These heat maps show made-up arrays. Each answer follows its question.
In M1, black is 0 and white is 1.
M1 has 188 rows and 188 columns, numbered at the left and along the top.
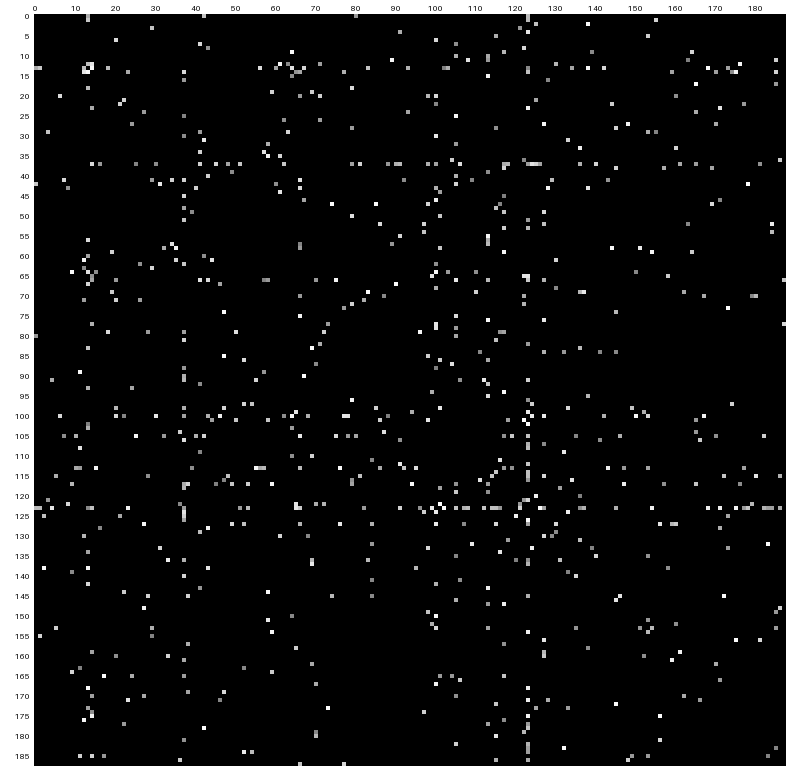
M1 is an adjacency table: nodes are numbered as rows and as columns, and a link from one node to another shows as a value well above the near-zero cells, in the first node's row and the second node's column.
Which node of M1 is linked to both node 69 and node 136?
node 83
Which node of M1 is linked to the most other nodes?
node 123
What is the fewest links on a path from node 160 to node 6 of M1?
2
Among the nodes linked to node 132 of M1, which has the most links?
node 84
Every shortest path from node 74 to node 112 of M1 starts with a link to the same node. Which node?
node 145
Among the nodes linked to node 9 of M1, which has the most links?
node 117
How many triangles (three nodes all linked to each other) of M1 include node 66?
5
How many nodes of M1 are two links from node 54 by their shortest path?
4
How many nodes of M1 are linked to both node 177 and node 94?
0
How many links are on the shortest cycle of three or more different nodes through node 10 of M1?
4
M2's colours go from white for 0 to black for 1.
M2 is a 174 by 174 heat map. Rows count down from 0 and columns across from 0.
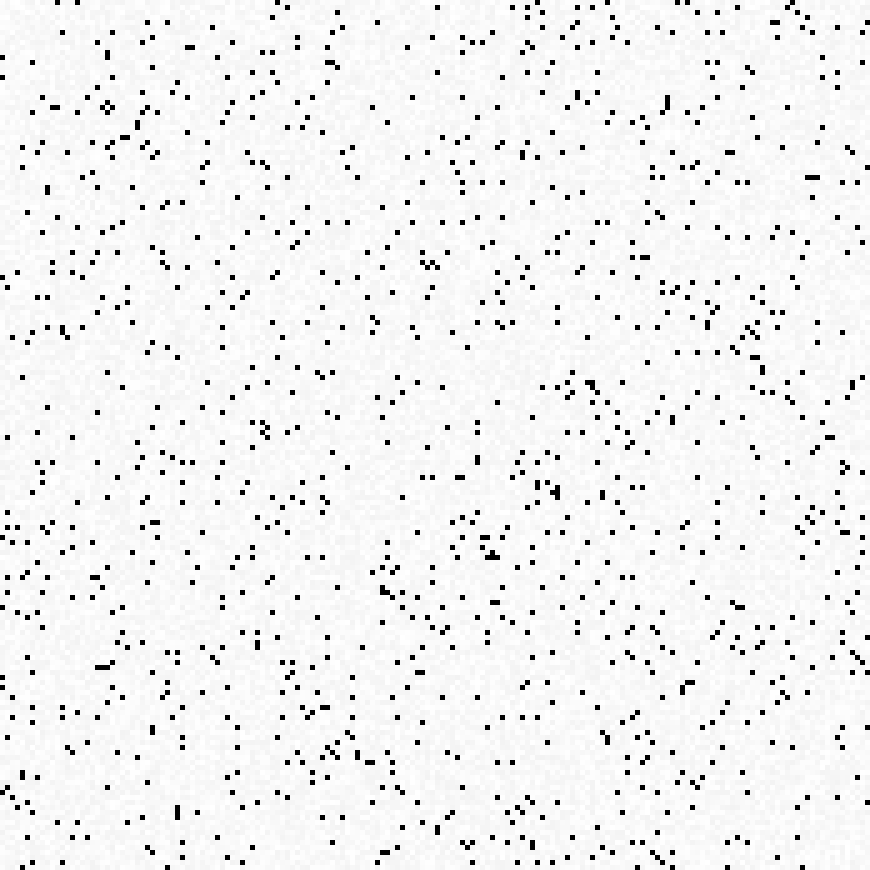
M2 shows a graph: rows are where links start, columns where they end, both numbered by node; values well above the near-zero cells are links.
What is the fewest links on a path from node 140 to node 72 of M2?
5
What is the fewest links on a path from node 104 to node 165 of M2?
4
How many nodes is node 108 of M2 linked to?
6
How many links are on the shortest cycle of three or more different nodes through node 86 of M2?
4
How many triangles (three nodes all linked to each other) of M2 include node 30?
3
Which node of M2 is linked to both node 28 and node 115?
node 18
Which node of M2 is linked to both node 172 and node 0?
node 107
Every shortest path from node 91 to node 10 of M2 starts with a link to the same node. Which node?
node 95
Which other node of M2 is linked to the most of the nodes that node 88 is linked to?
node 24
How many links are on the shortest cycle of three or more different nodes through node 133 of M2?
3
